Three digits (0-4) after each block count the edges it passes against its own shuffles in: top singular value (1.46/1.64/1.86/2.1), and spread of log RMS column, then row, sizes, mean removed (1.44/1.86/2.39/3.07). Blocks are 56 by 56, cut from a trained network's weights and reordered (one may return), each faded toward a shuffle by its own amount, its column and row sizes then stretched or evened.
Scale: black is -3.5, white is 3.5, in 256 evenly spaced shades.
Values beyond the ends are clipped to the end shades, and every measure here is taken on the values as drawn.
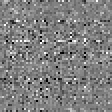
0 2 3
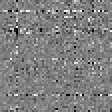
2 2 3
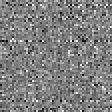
3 1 2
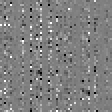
0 4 1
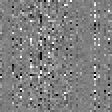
1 4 1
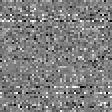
2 0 4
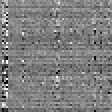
3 3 0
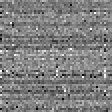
3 2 2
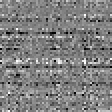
3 3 4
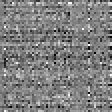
3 3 2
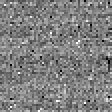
0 1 0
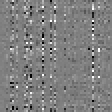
1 4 1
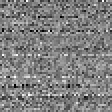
1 1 3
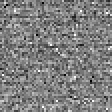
0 0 0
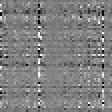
4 4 1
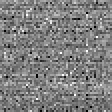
1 1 1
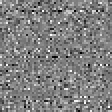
0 1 3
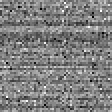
3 0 0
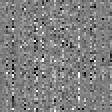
0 4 1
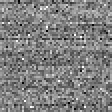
1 0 0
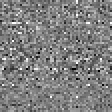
1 1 3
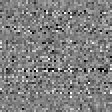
1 1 3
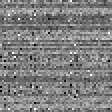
4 1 1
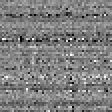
3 1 3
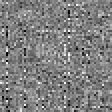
1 3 1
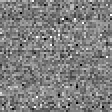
0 0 1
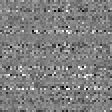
0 1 4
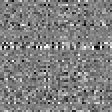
3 1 4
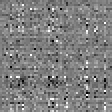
1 3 2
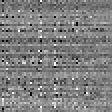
4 3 2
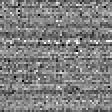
3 0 1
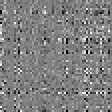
4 4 3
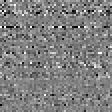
2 0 4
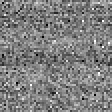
0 1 0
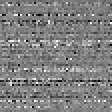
3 1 4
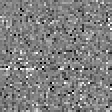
0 0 2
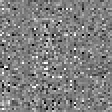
1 3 2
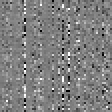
1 4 0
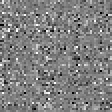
0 3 3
